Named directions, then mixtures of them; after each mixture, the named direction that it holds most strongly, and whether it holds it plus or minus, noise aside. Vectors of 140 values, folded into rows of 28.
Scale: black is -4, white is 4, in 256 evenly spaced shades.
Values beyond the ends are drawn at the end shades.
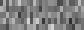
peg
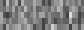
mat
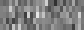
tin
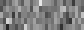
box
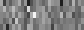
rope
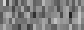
mat, minus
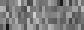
peg, plus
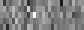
rope, plus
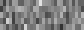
box, plus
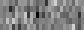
tin, minus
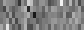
rope, minus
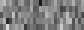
box, minus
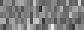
peg, plus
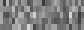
mat, plus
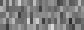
peg, plus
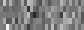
rope, minus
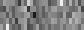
rope, minus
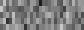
box, minus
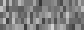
peg, plus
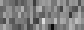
peg, minus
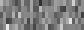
box, minus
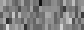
box, minus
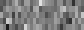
box, plus
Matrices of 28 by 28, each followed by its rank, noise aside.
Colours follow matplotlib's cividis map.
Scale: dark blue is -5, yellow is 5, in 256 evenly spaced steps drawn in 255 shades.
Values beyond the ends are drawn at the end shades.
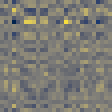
two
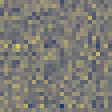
six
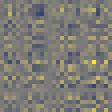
three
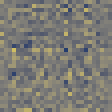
four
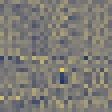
three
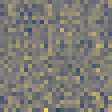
six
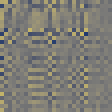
two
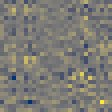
four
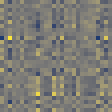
two
